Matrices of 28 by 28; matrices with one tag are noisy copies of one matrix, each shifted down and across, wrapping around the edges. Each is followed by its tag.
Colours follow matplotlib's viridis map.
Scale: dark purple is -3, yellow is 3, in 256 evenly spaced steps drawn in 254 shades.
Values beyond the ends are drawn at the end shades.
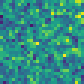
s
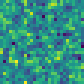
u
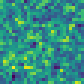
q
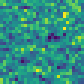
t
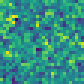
s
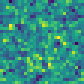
q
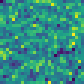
t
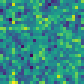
u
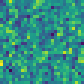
u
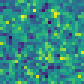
q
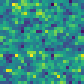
q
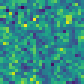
u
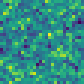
t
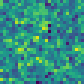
s
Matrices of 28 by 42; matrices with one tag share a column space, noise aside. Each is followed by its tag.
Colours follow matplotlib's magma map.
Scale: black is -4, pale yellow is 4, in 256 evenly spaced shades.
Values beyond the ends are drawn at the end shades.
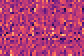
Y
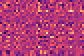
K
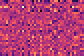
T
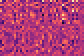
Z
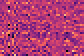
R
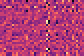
T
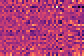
T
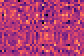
Z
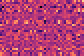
T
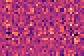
Y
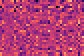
T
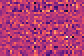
K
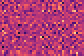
K
